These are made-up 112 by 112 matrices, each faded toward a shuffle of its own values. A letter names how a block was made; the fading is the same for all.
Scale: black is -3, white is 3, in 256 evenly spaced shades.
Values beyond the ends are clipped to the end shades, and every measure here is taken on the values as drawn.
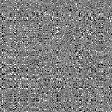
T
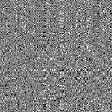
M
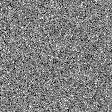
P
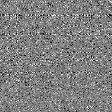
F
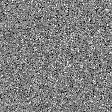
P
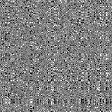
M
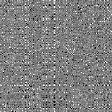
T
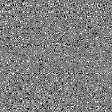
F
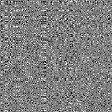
T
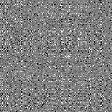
T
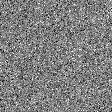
P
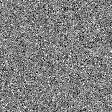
P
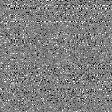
F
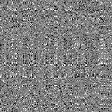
M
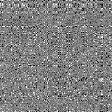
T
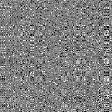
T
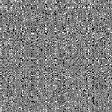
M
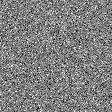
P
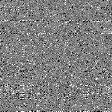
F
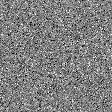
P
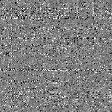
F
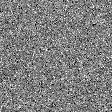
P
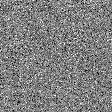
P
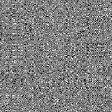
M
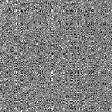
M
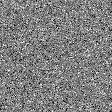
P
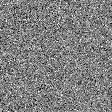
P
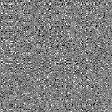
M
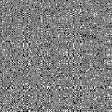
T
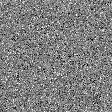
P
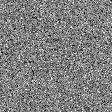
P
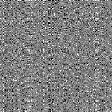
M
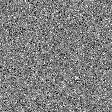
P
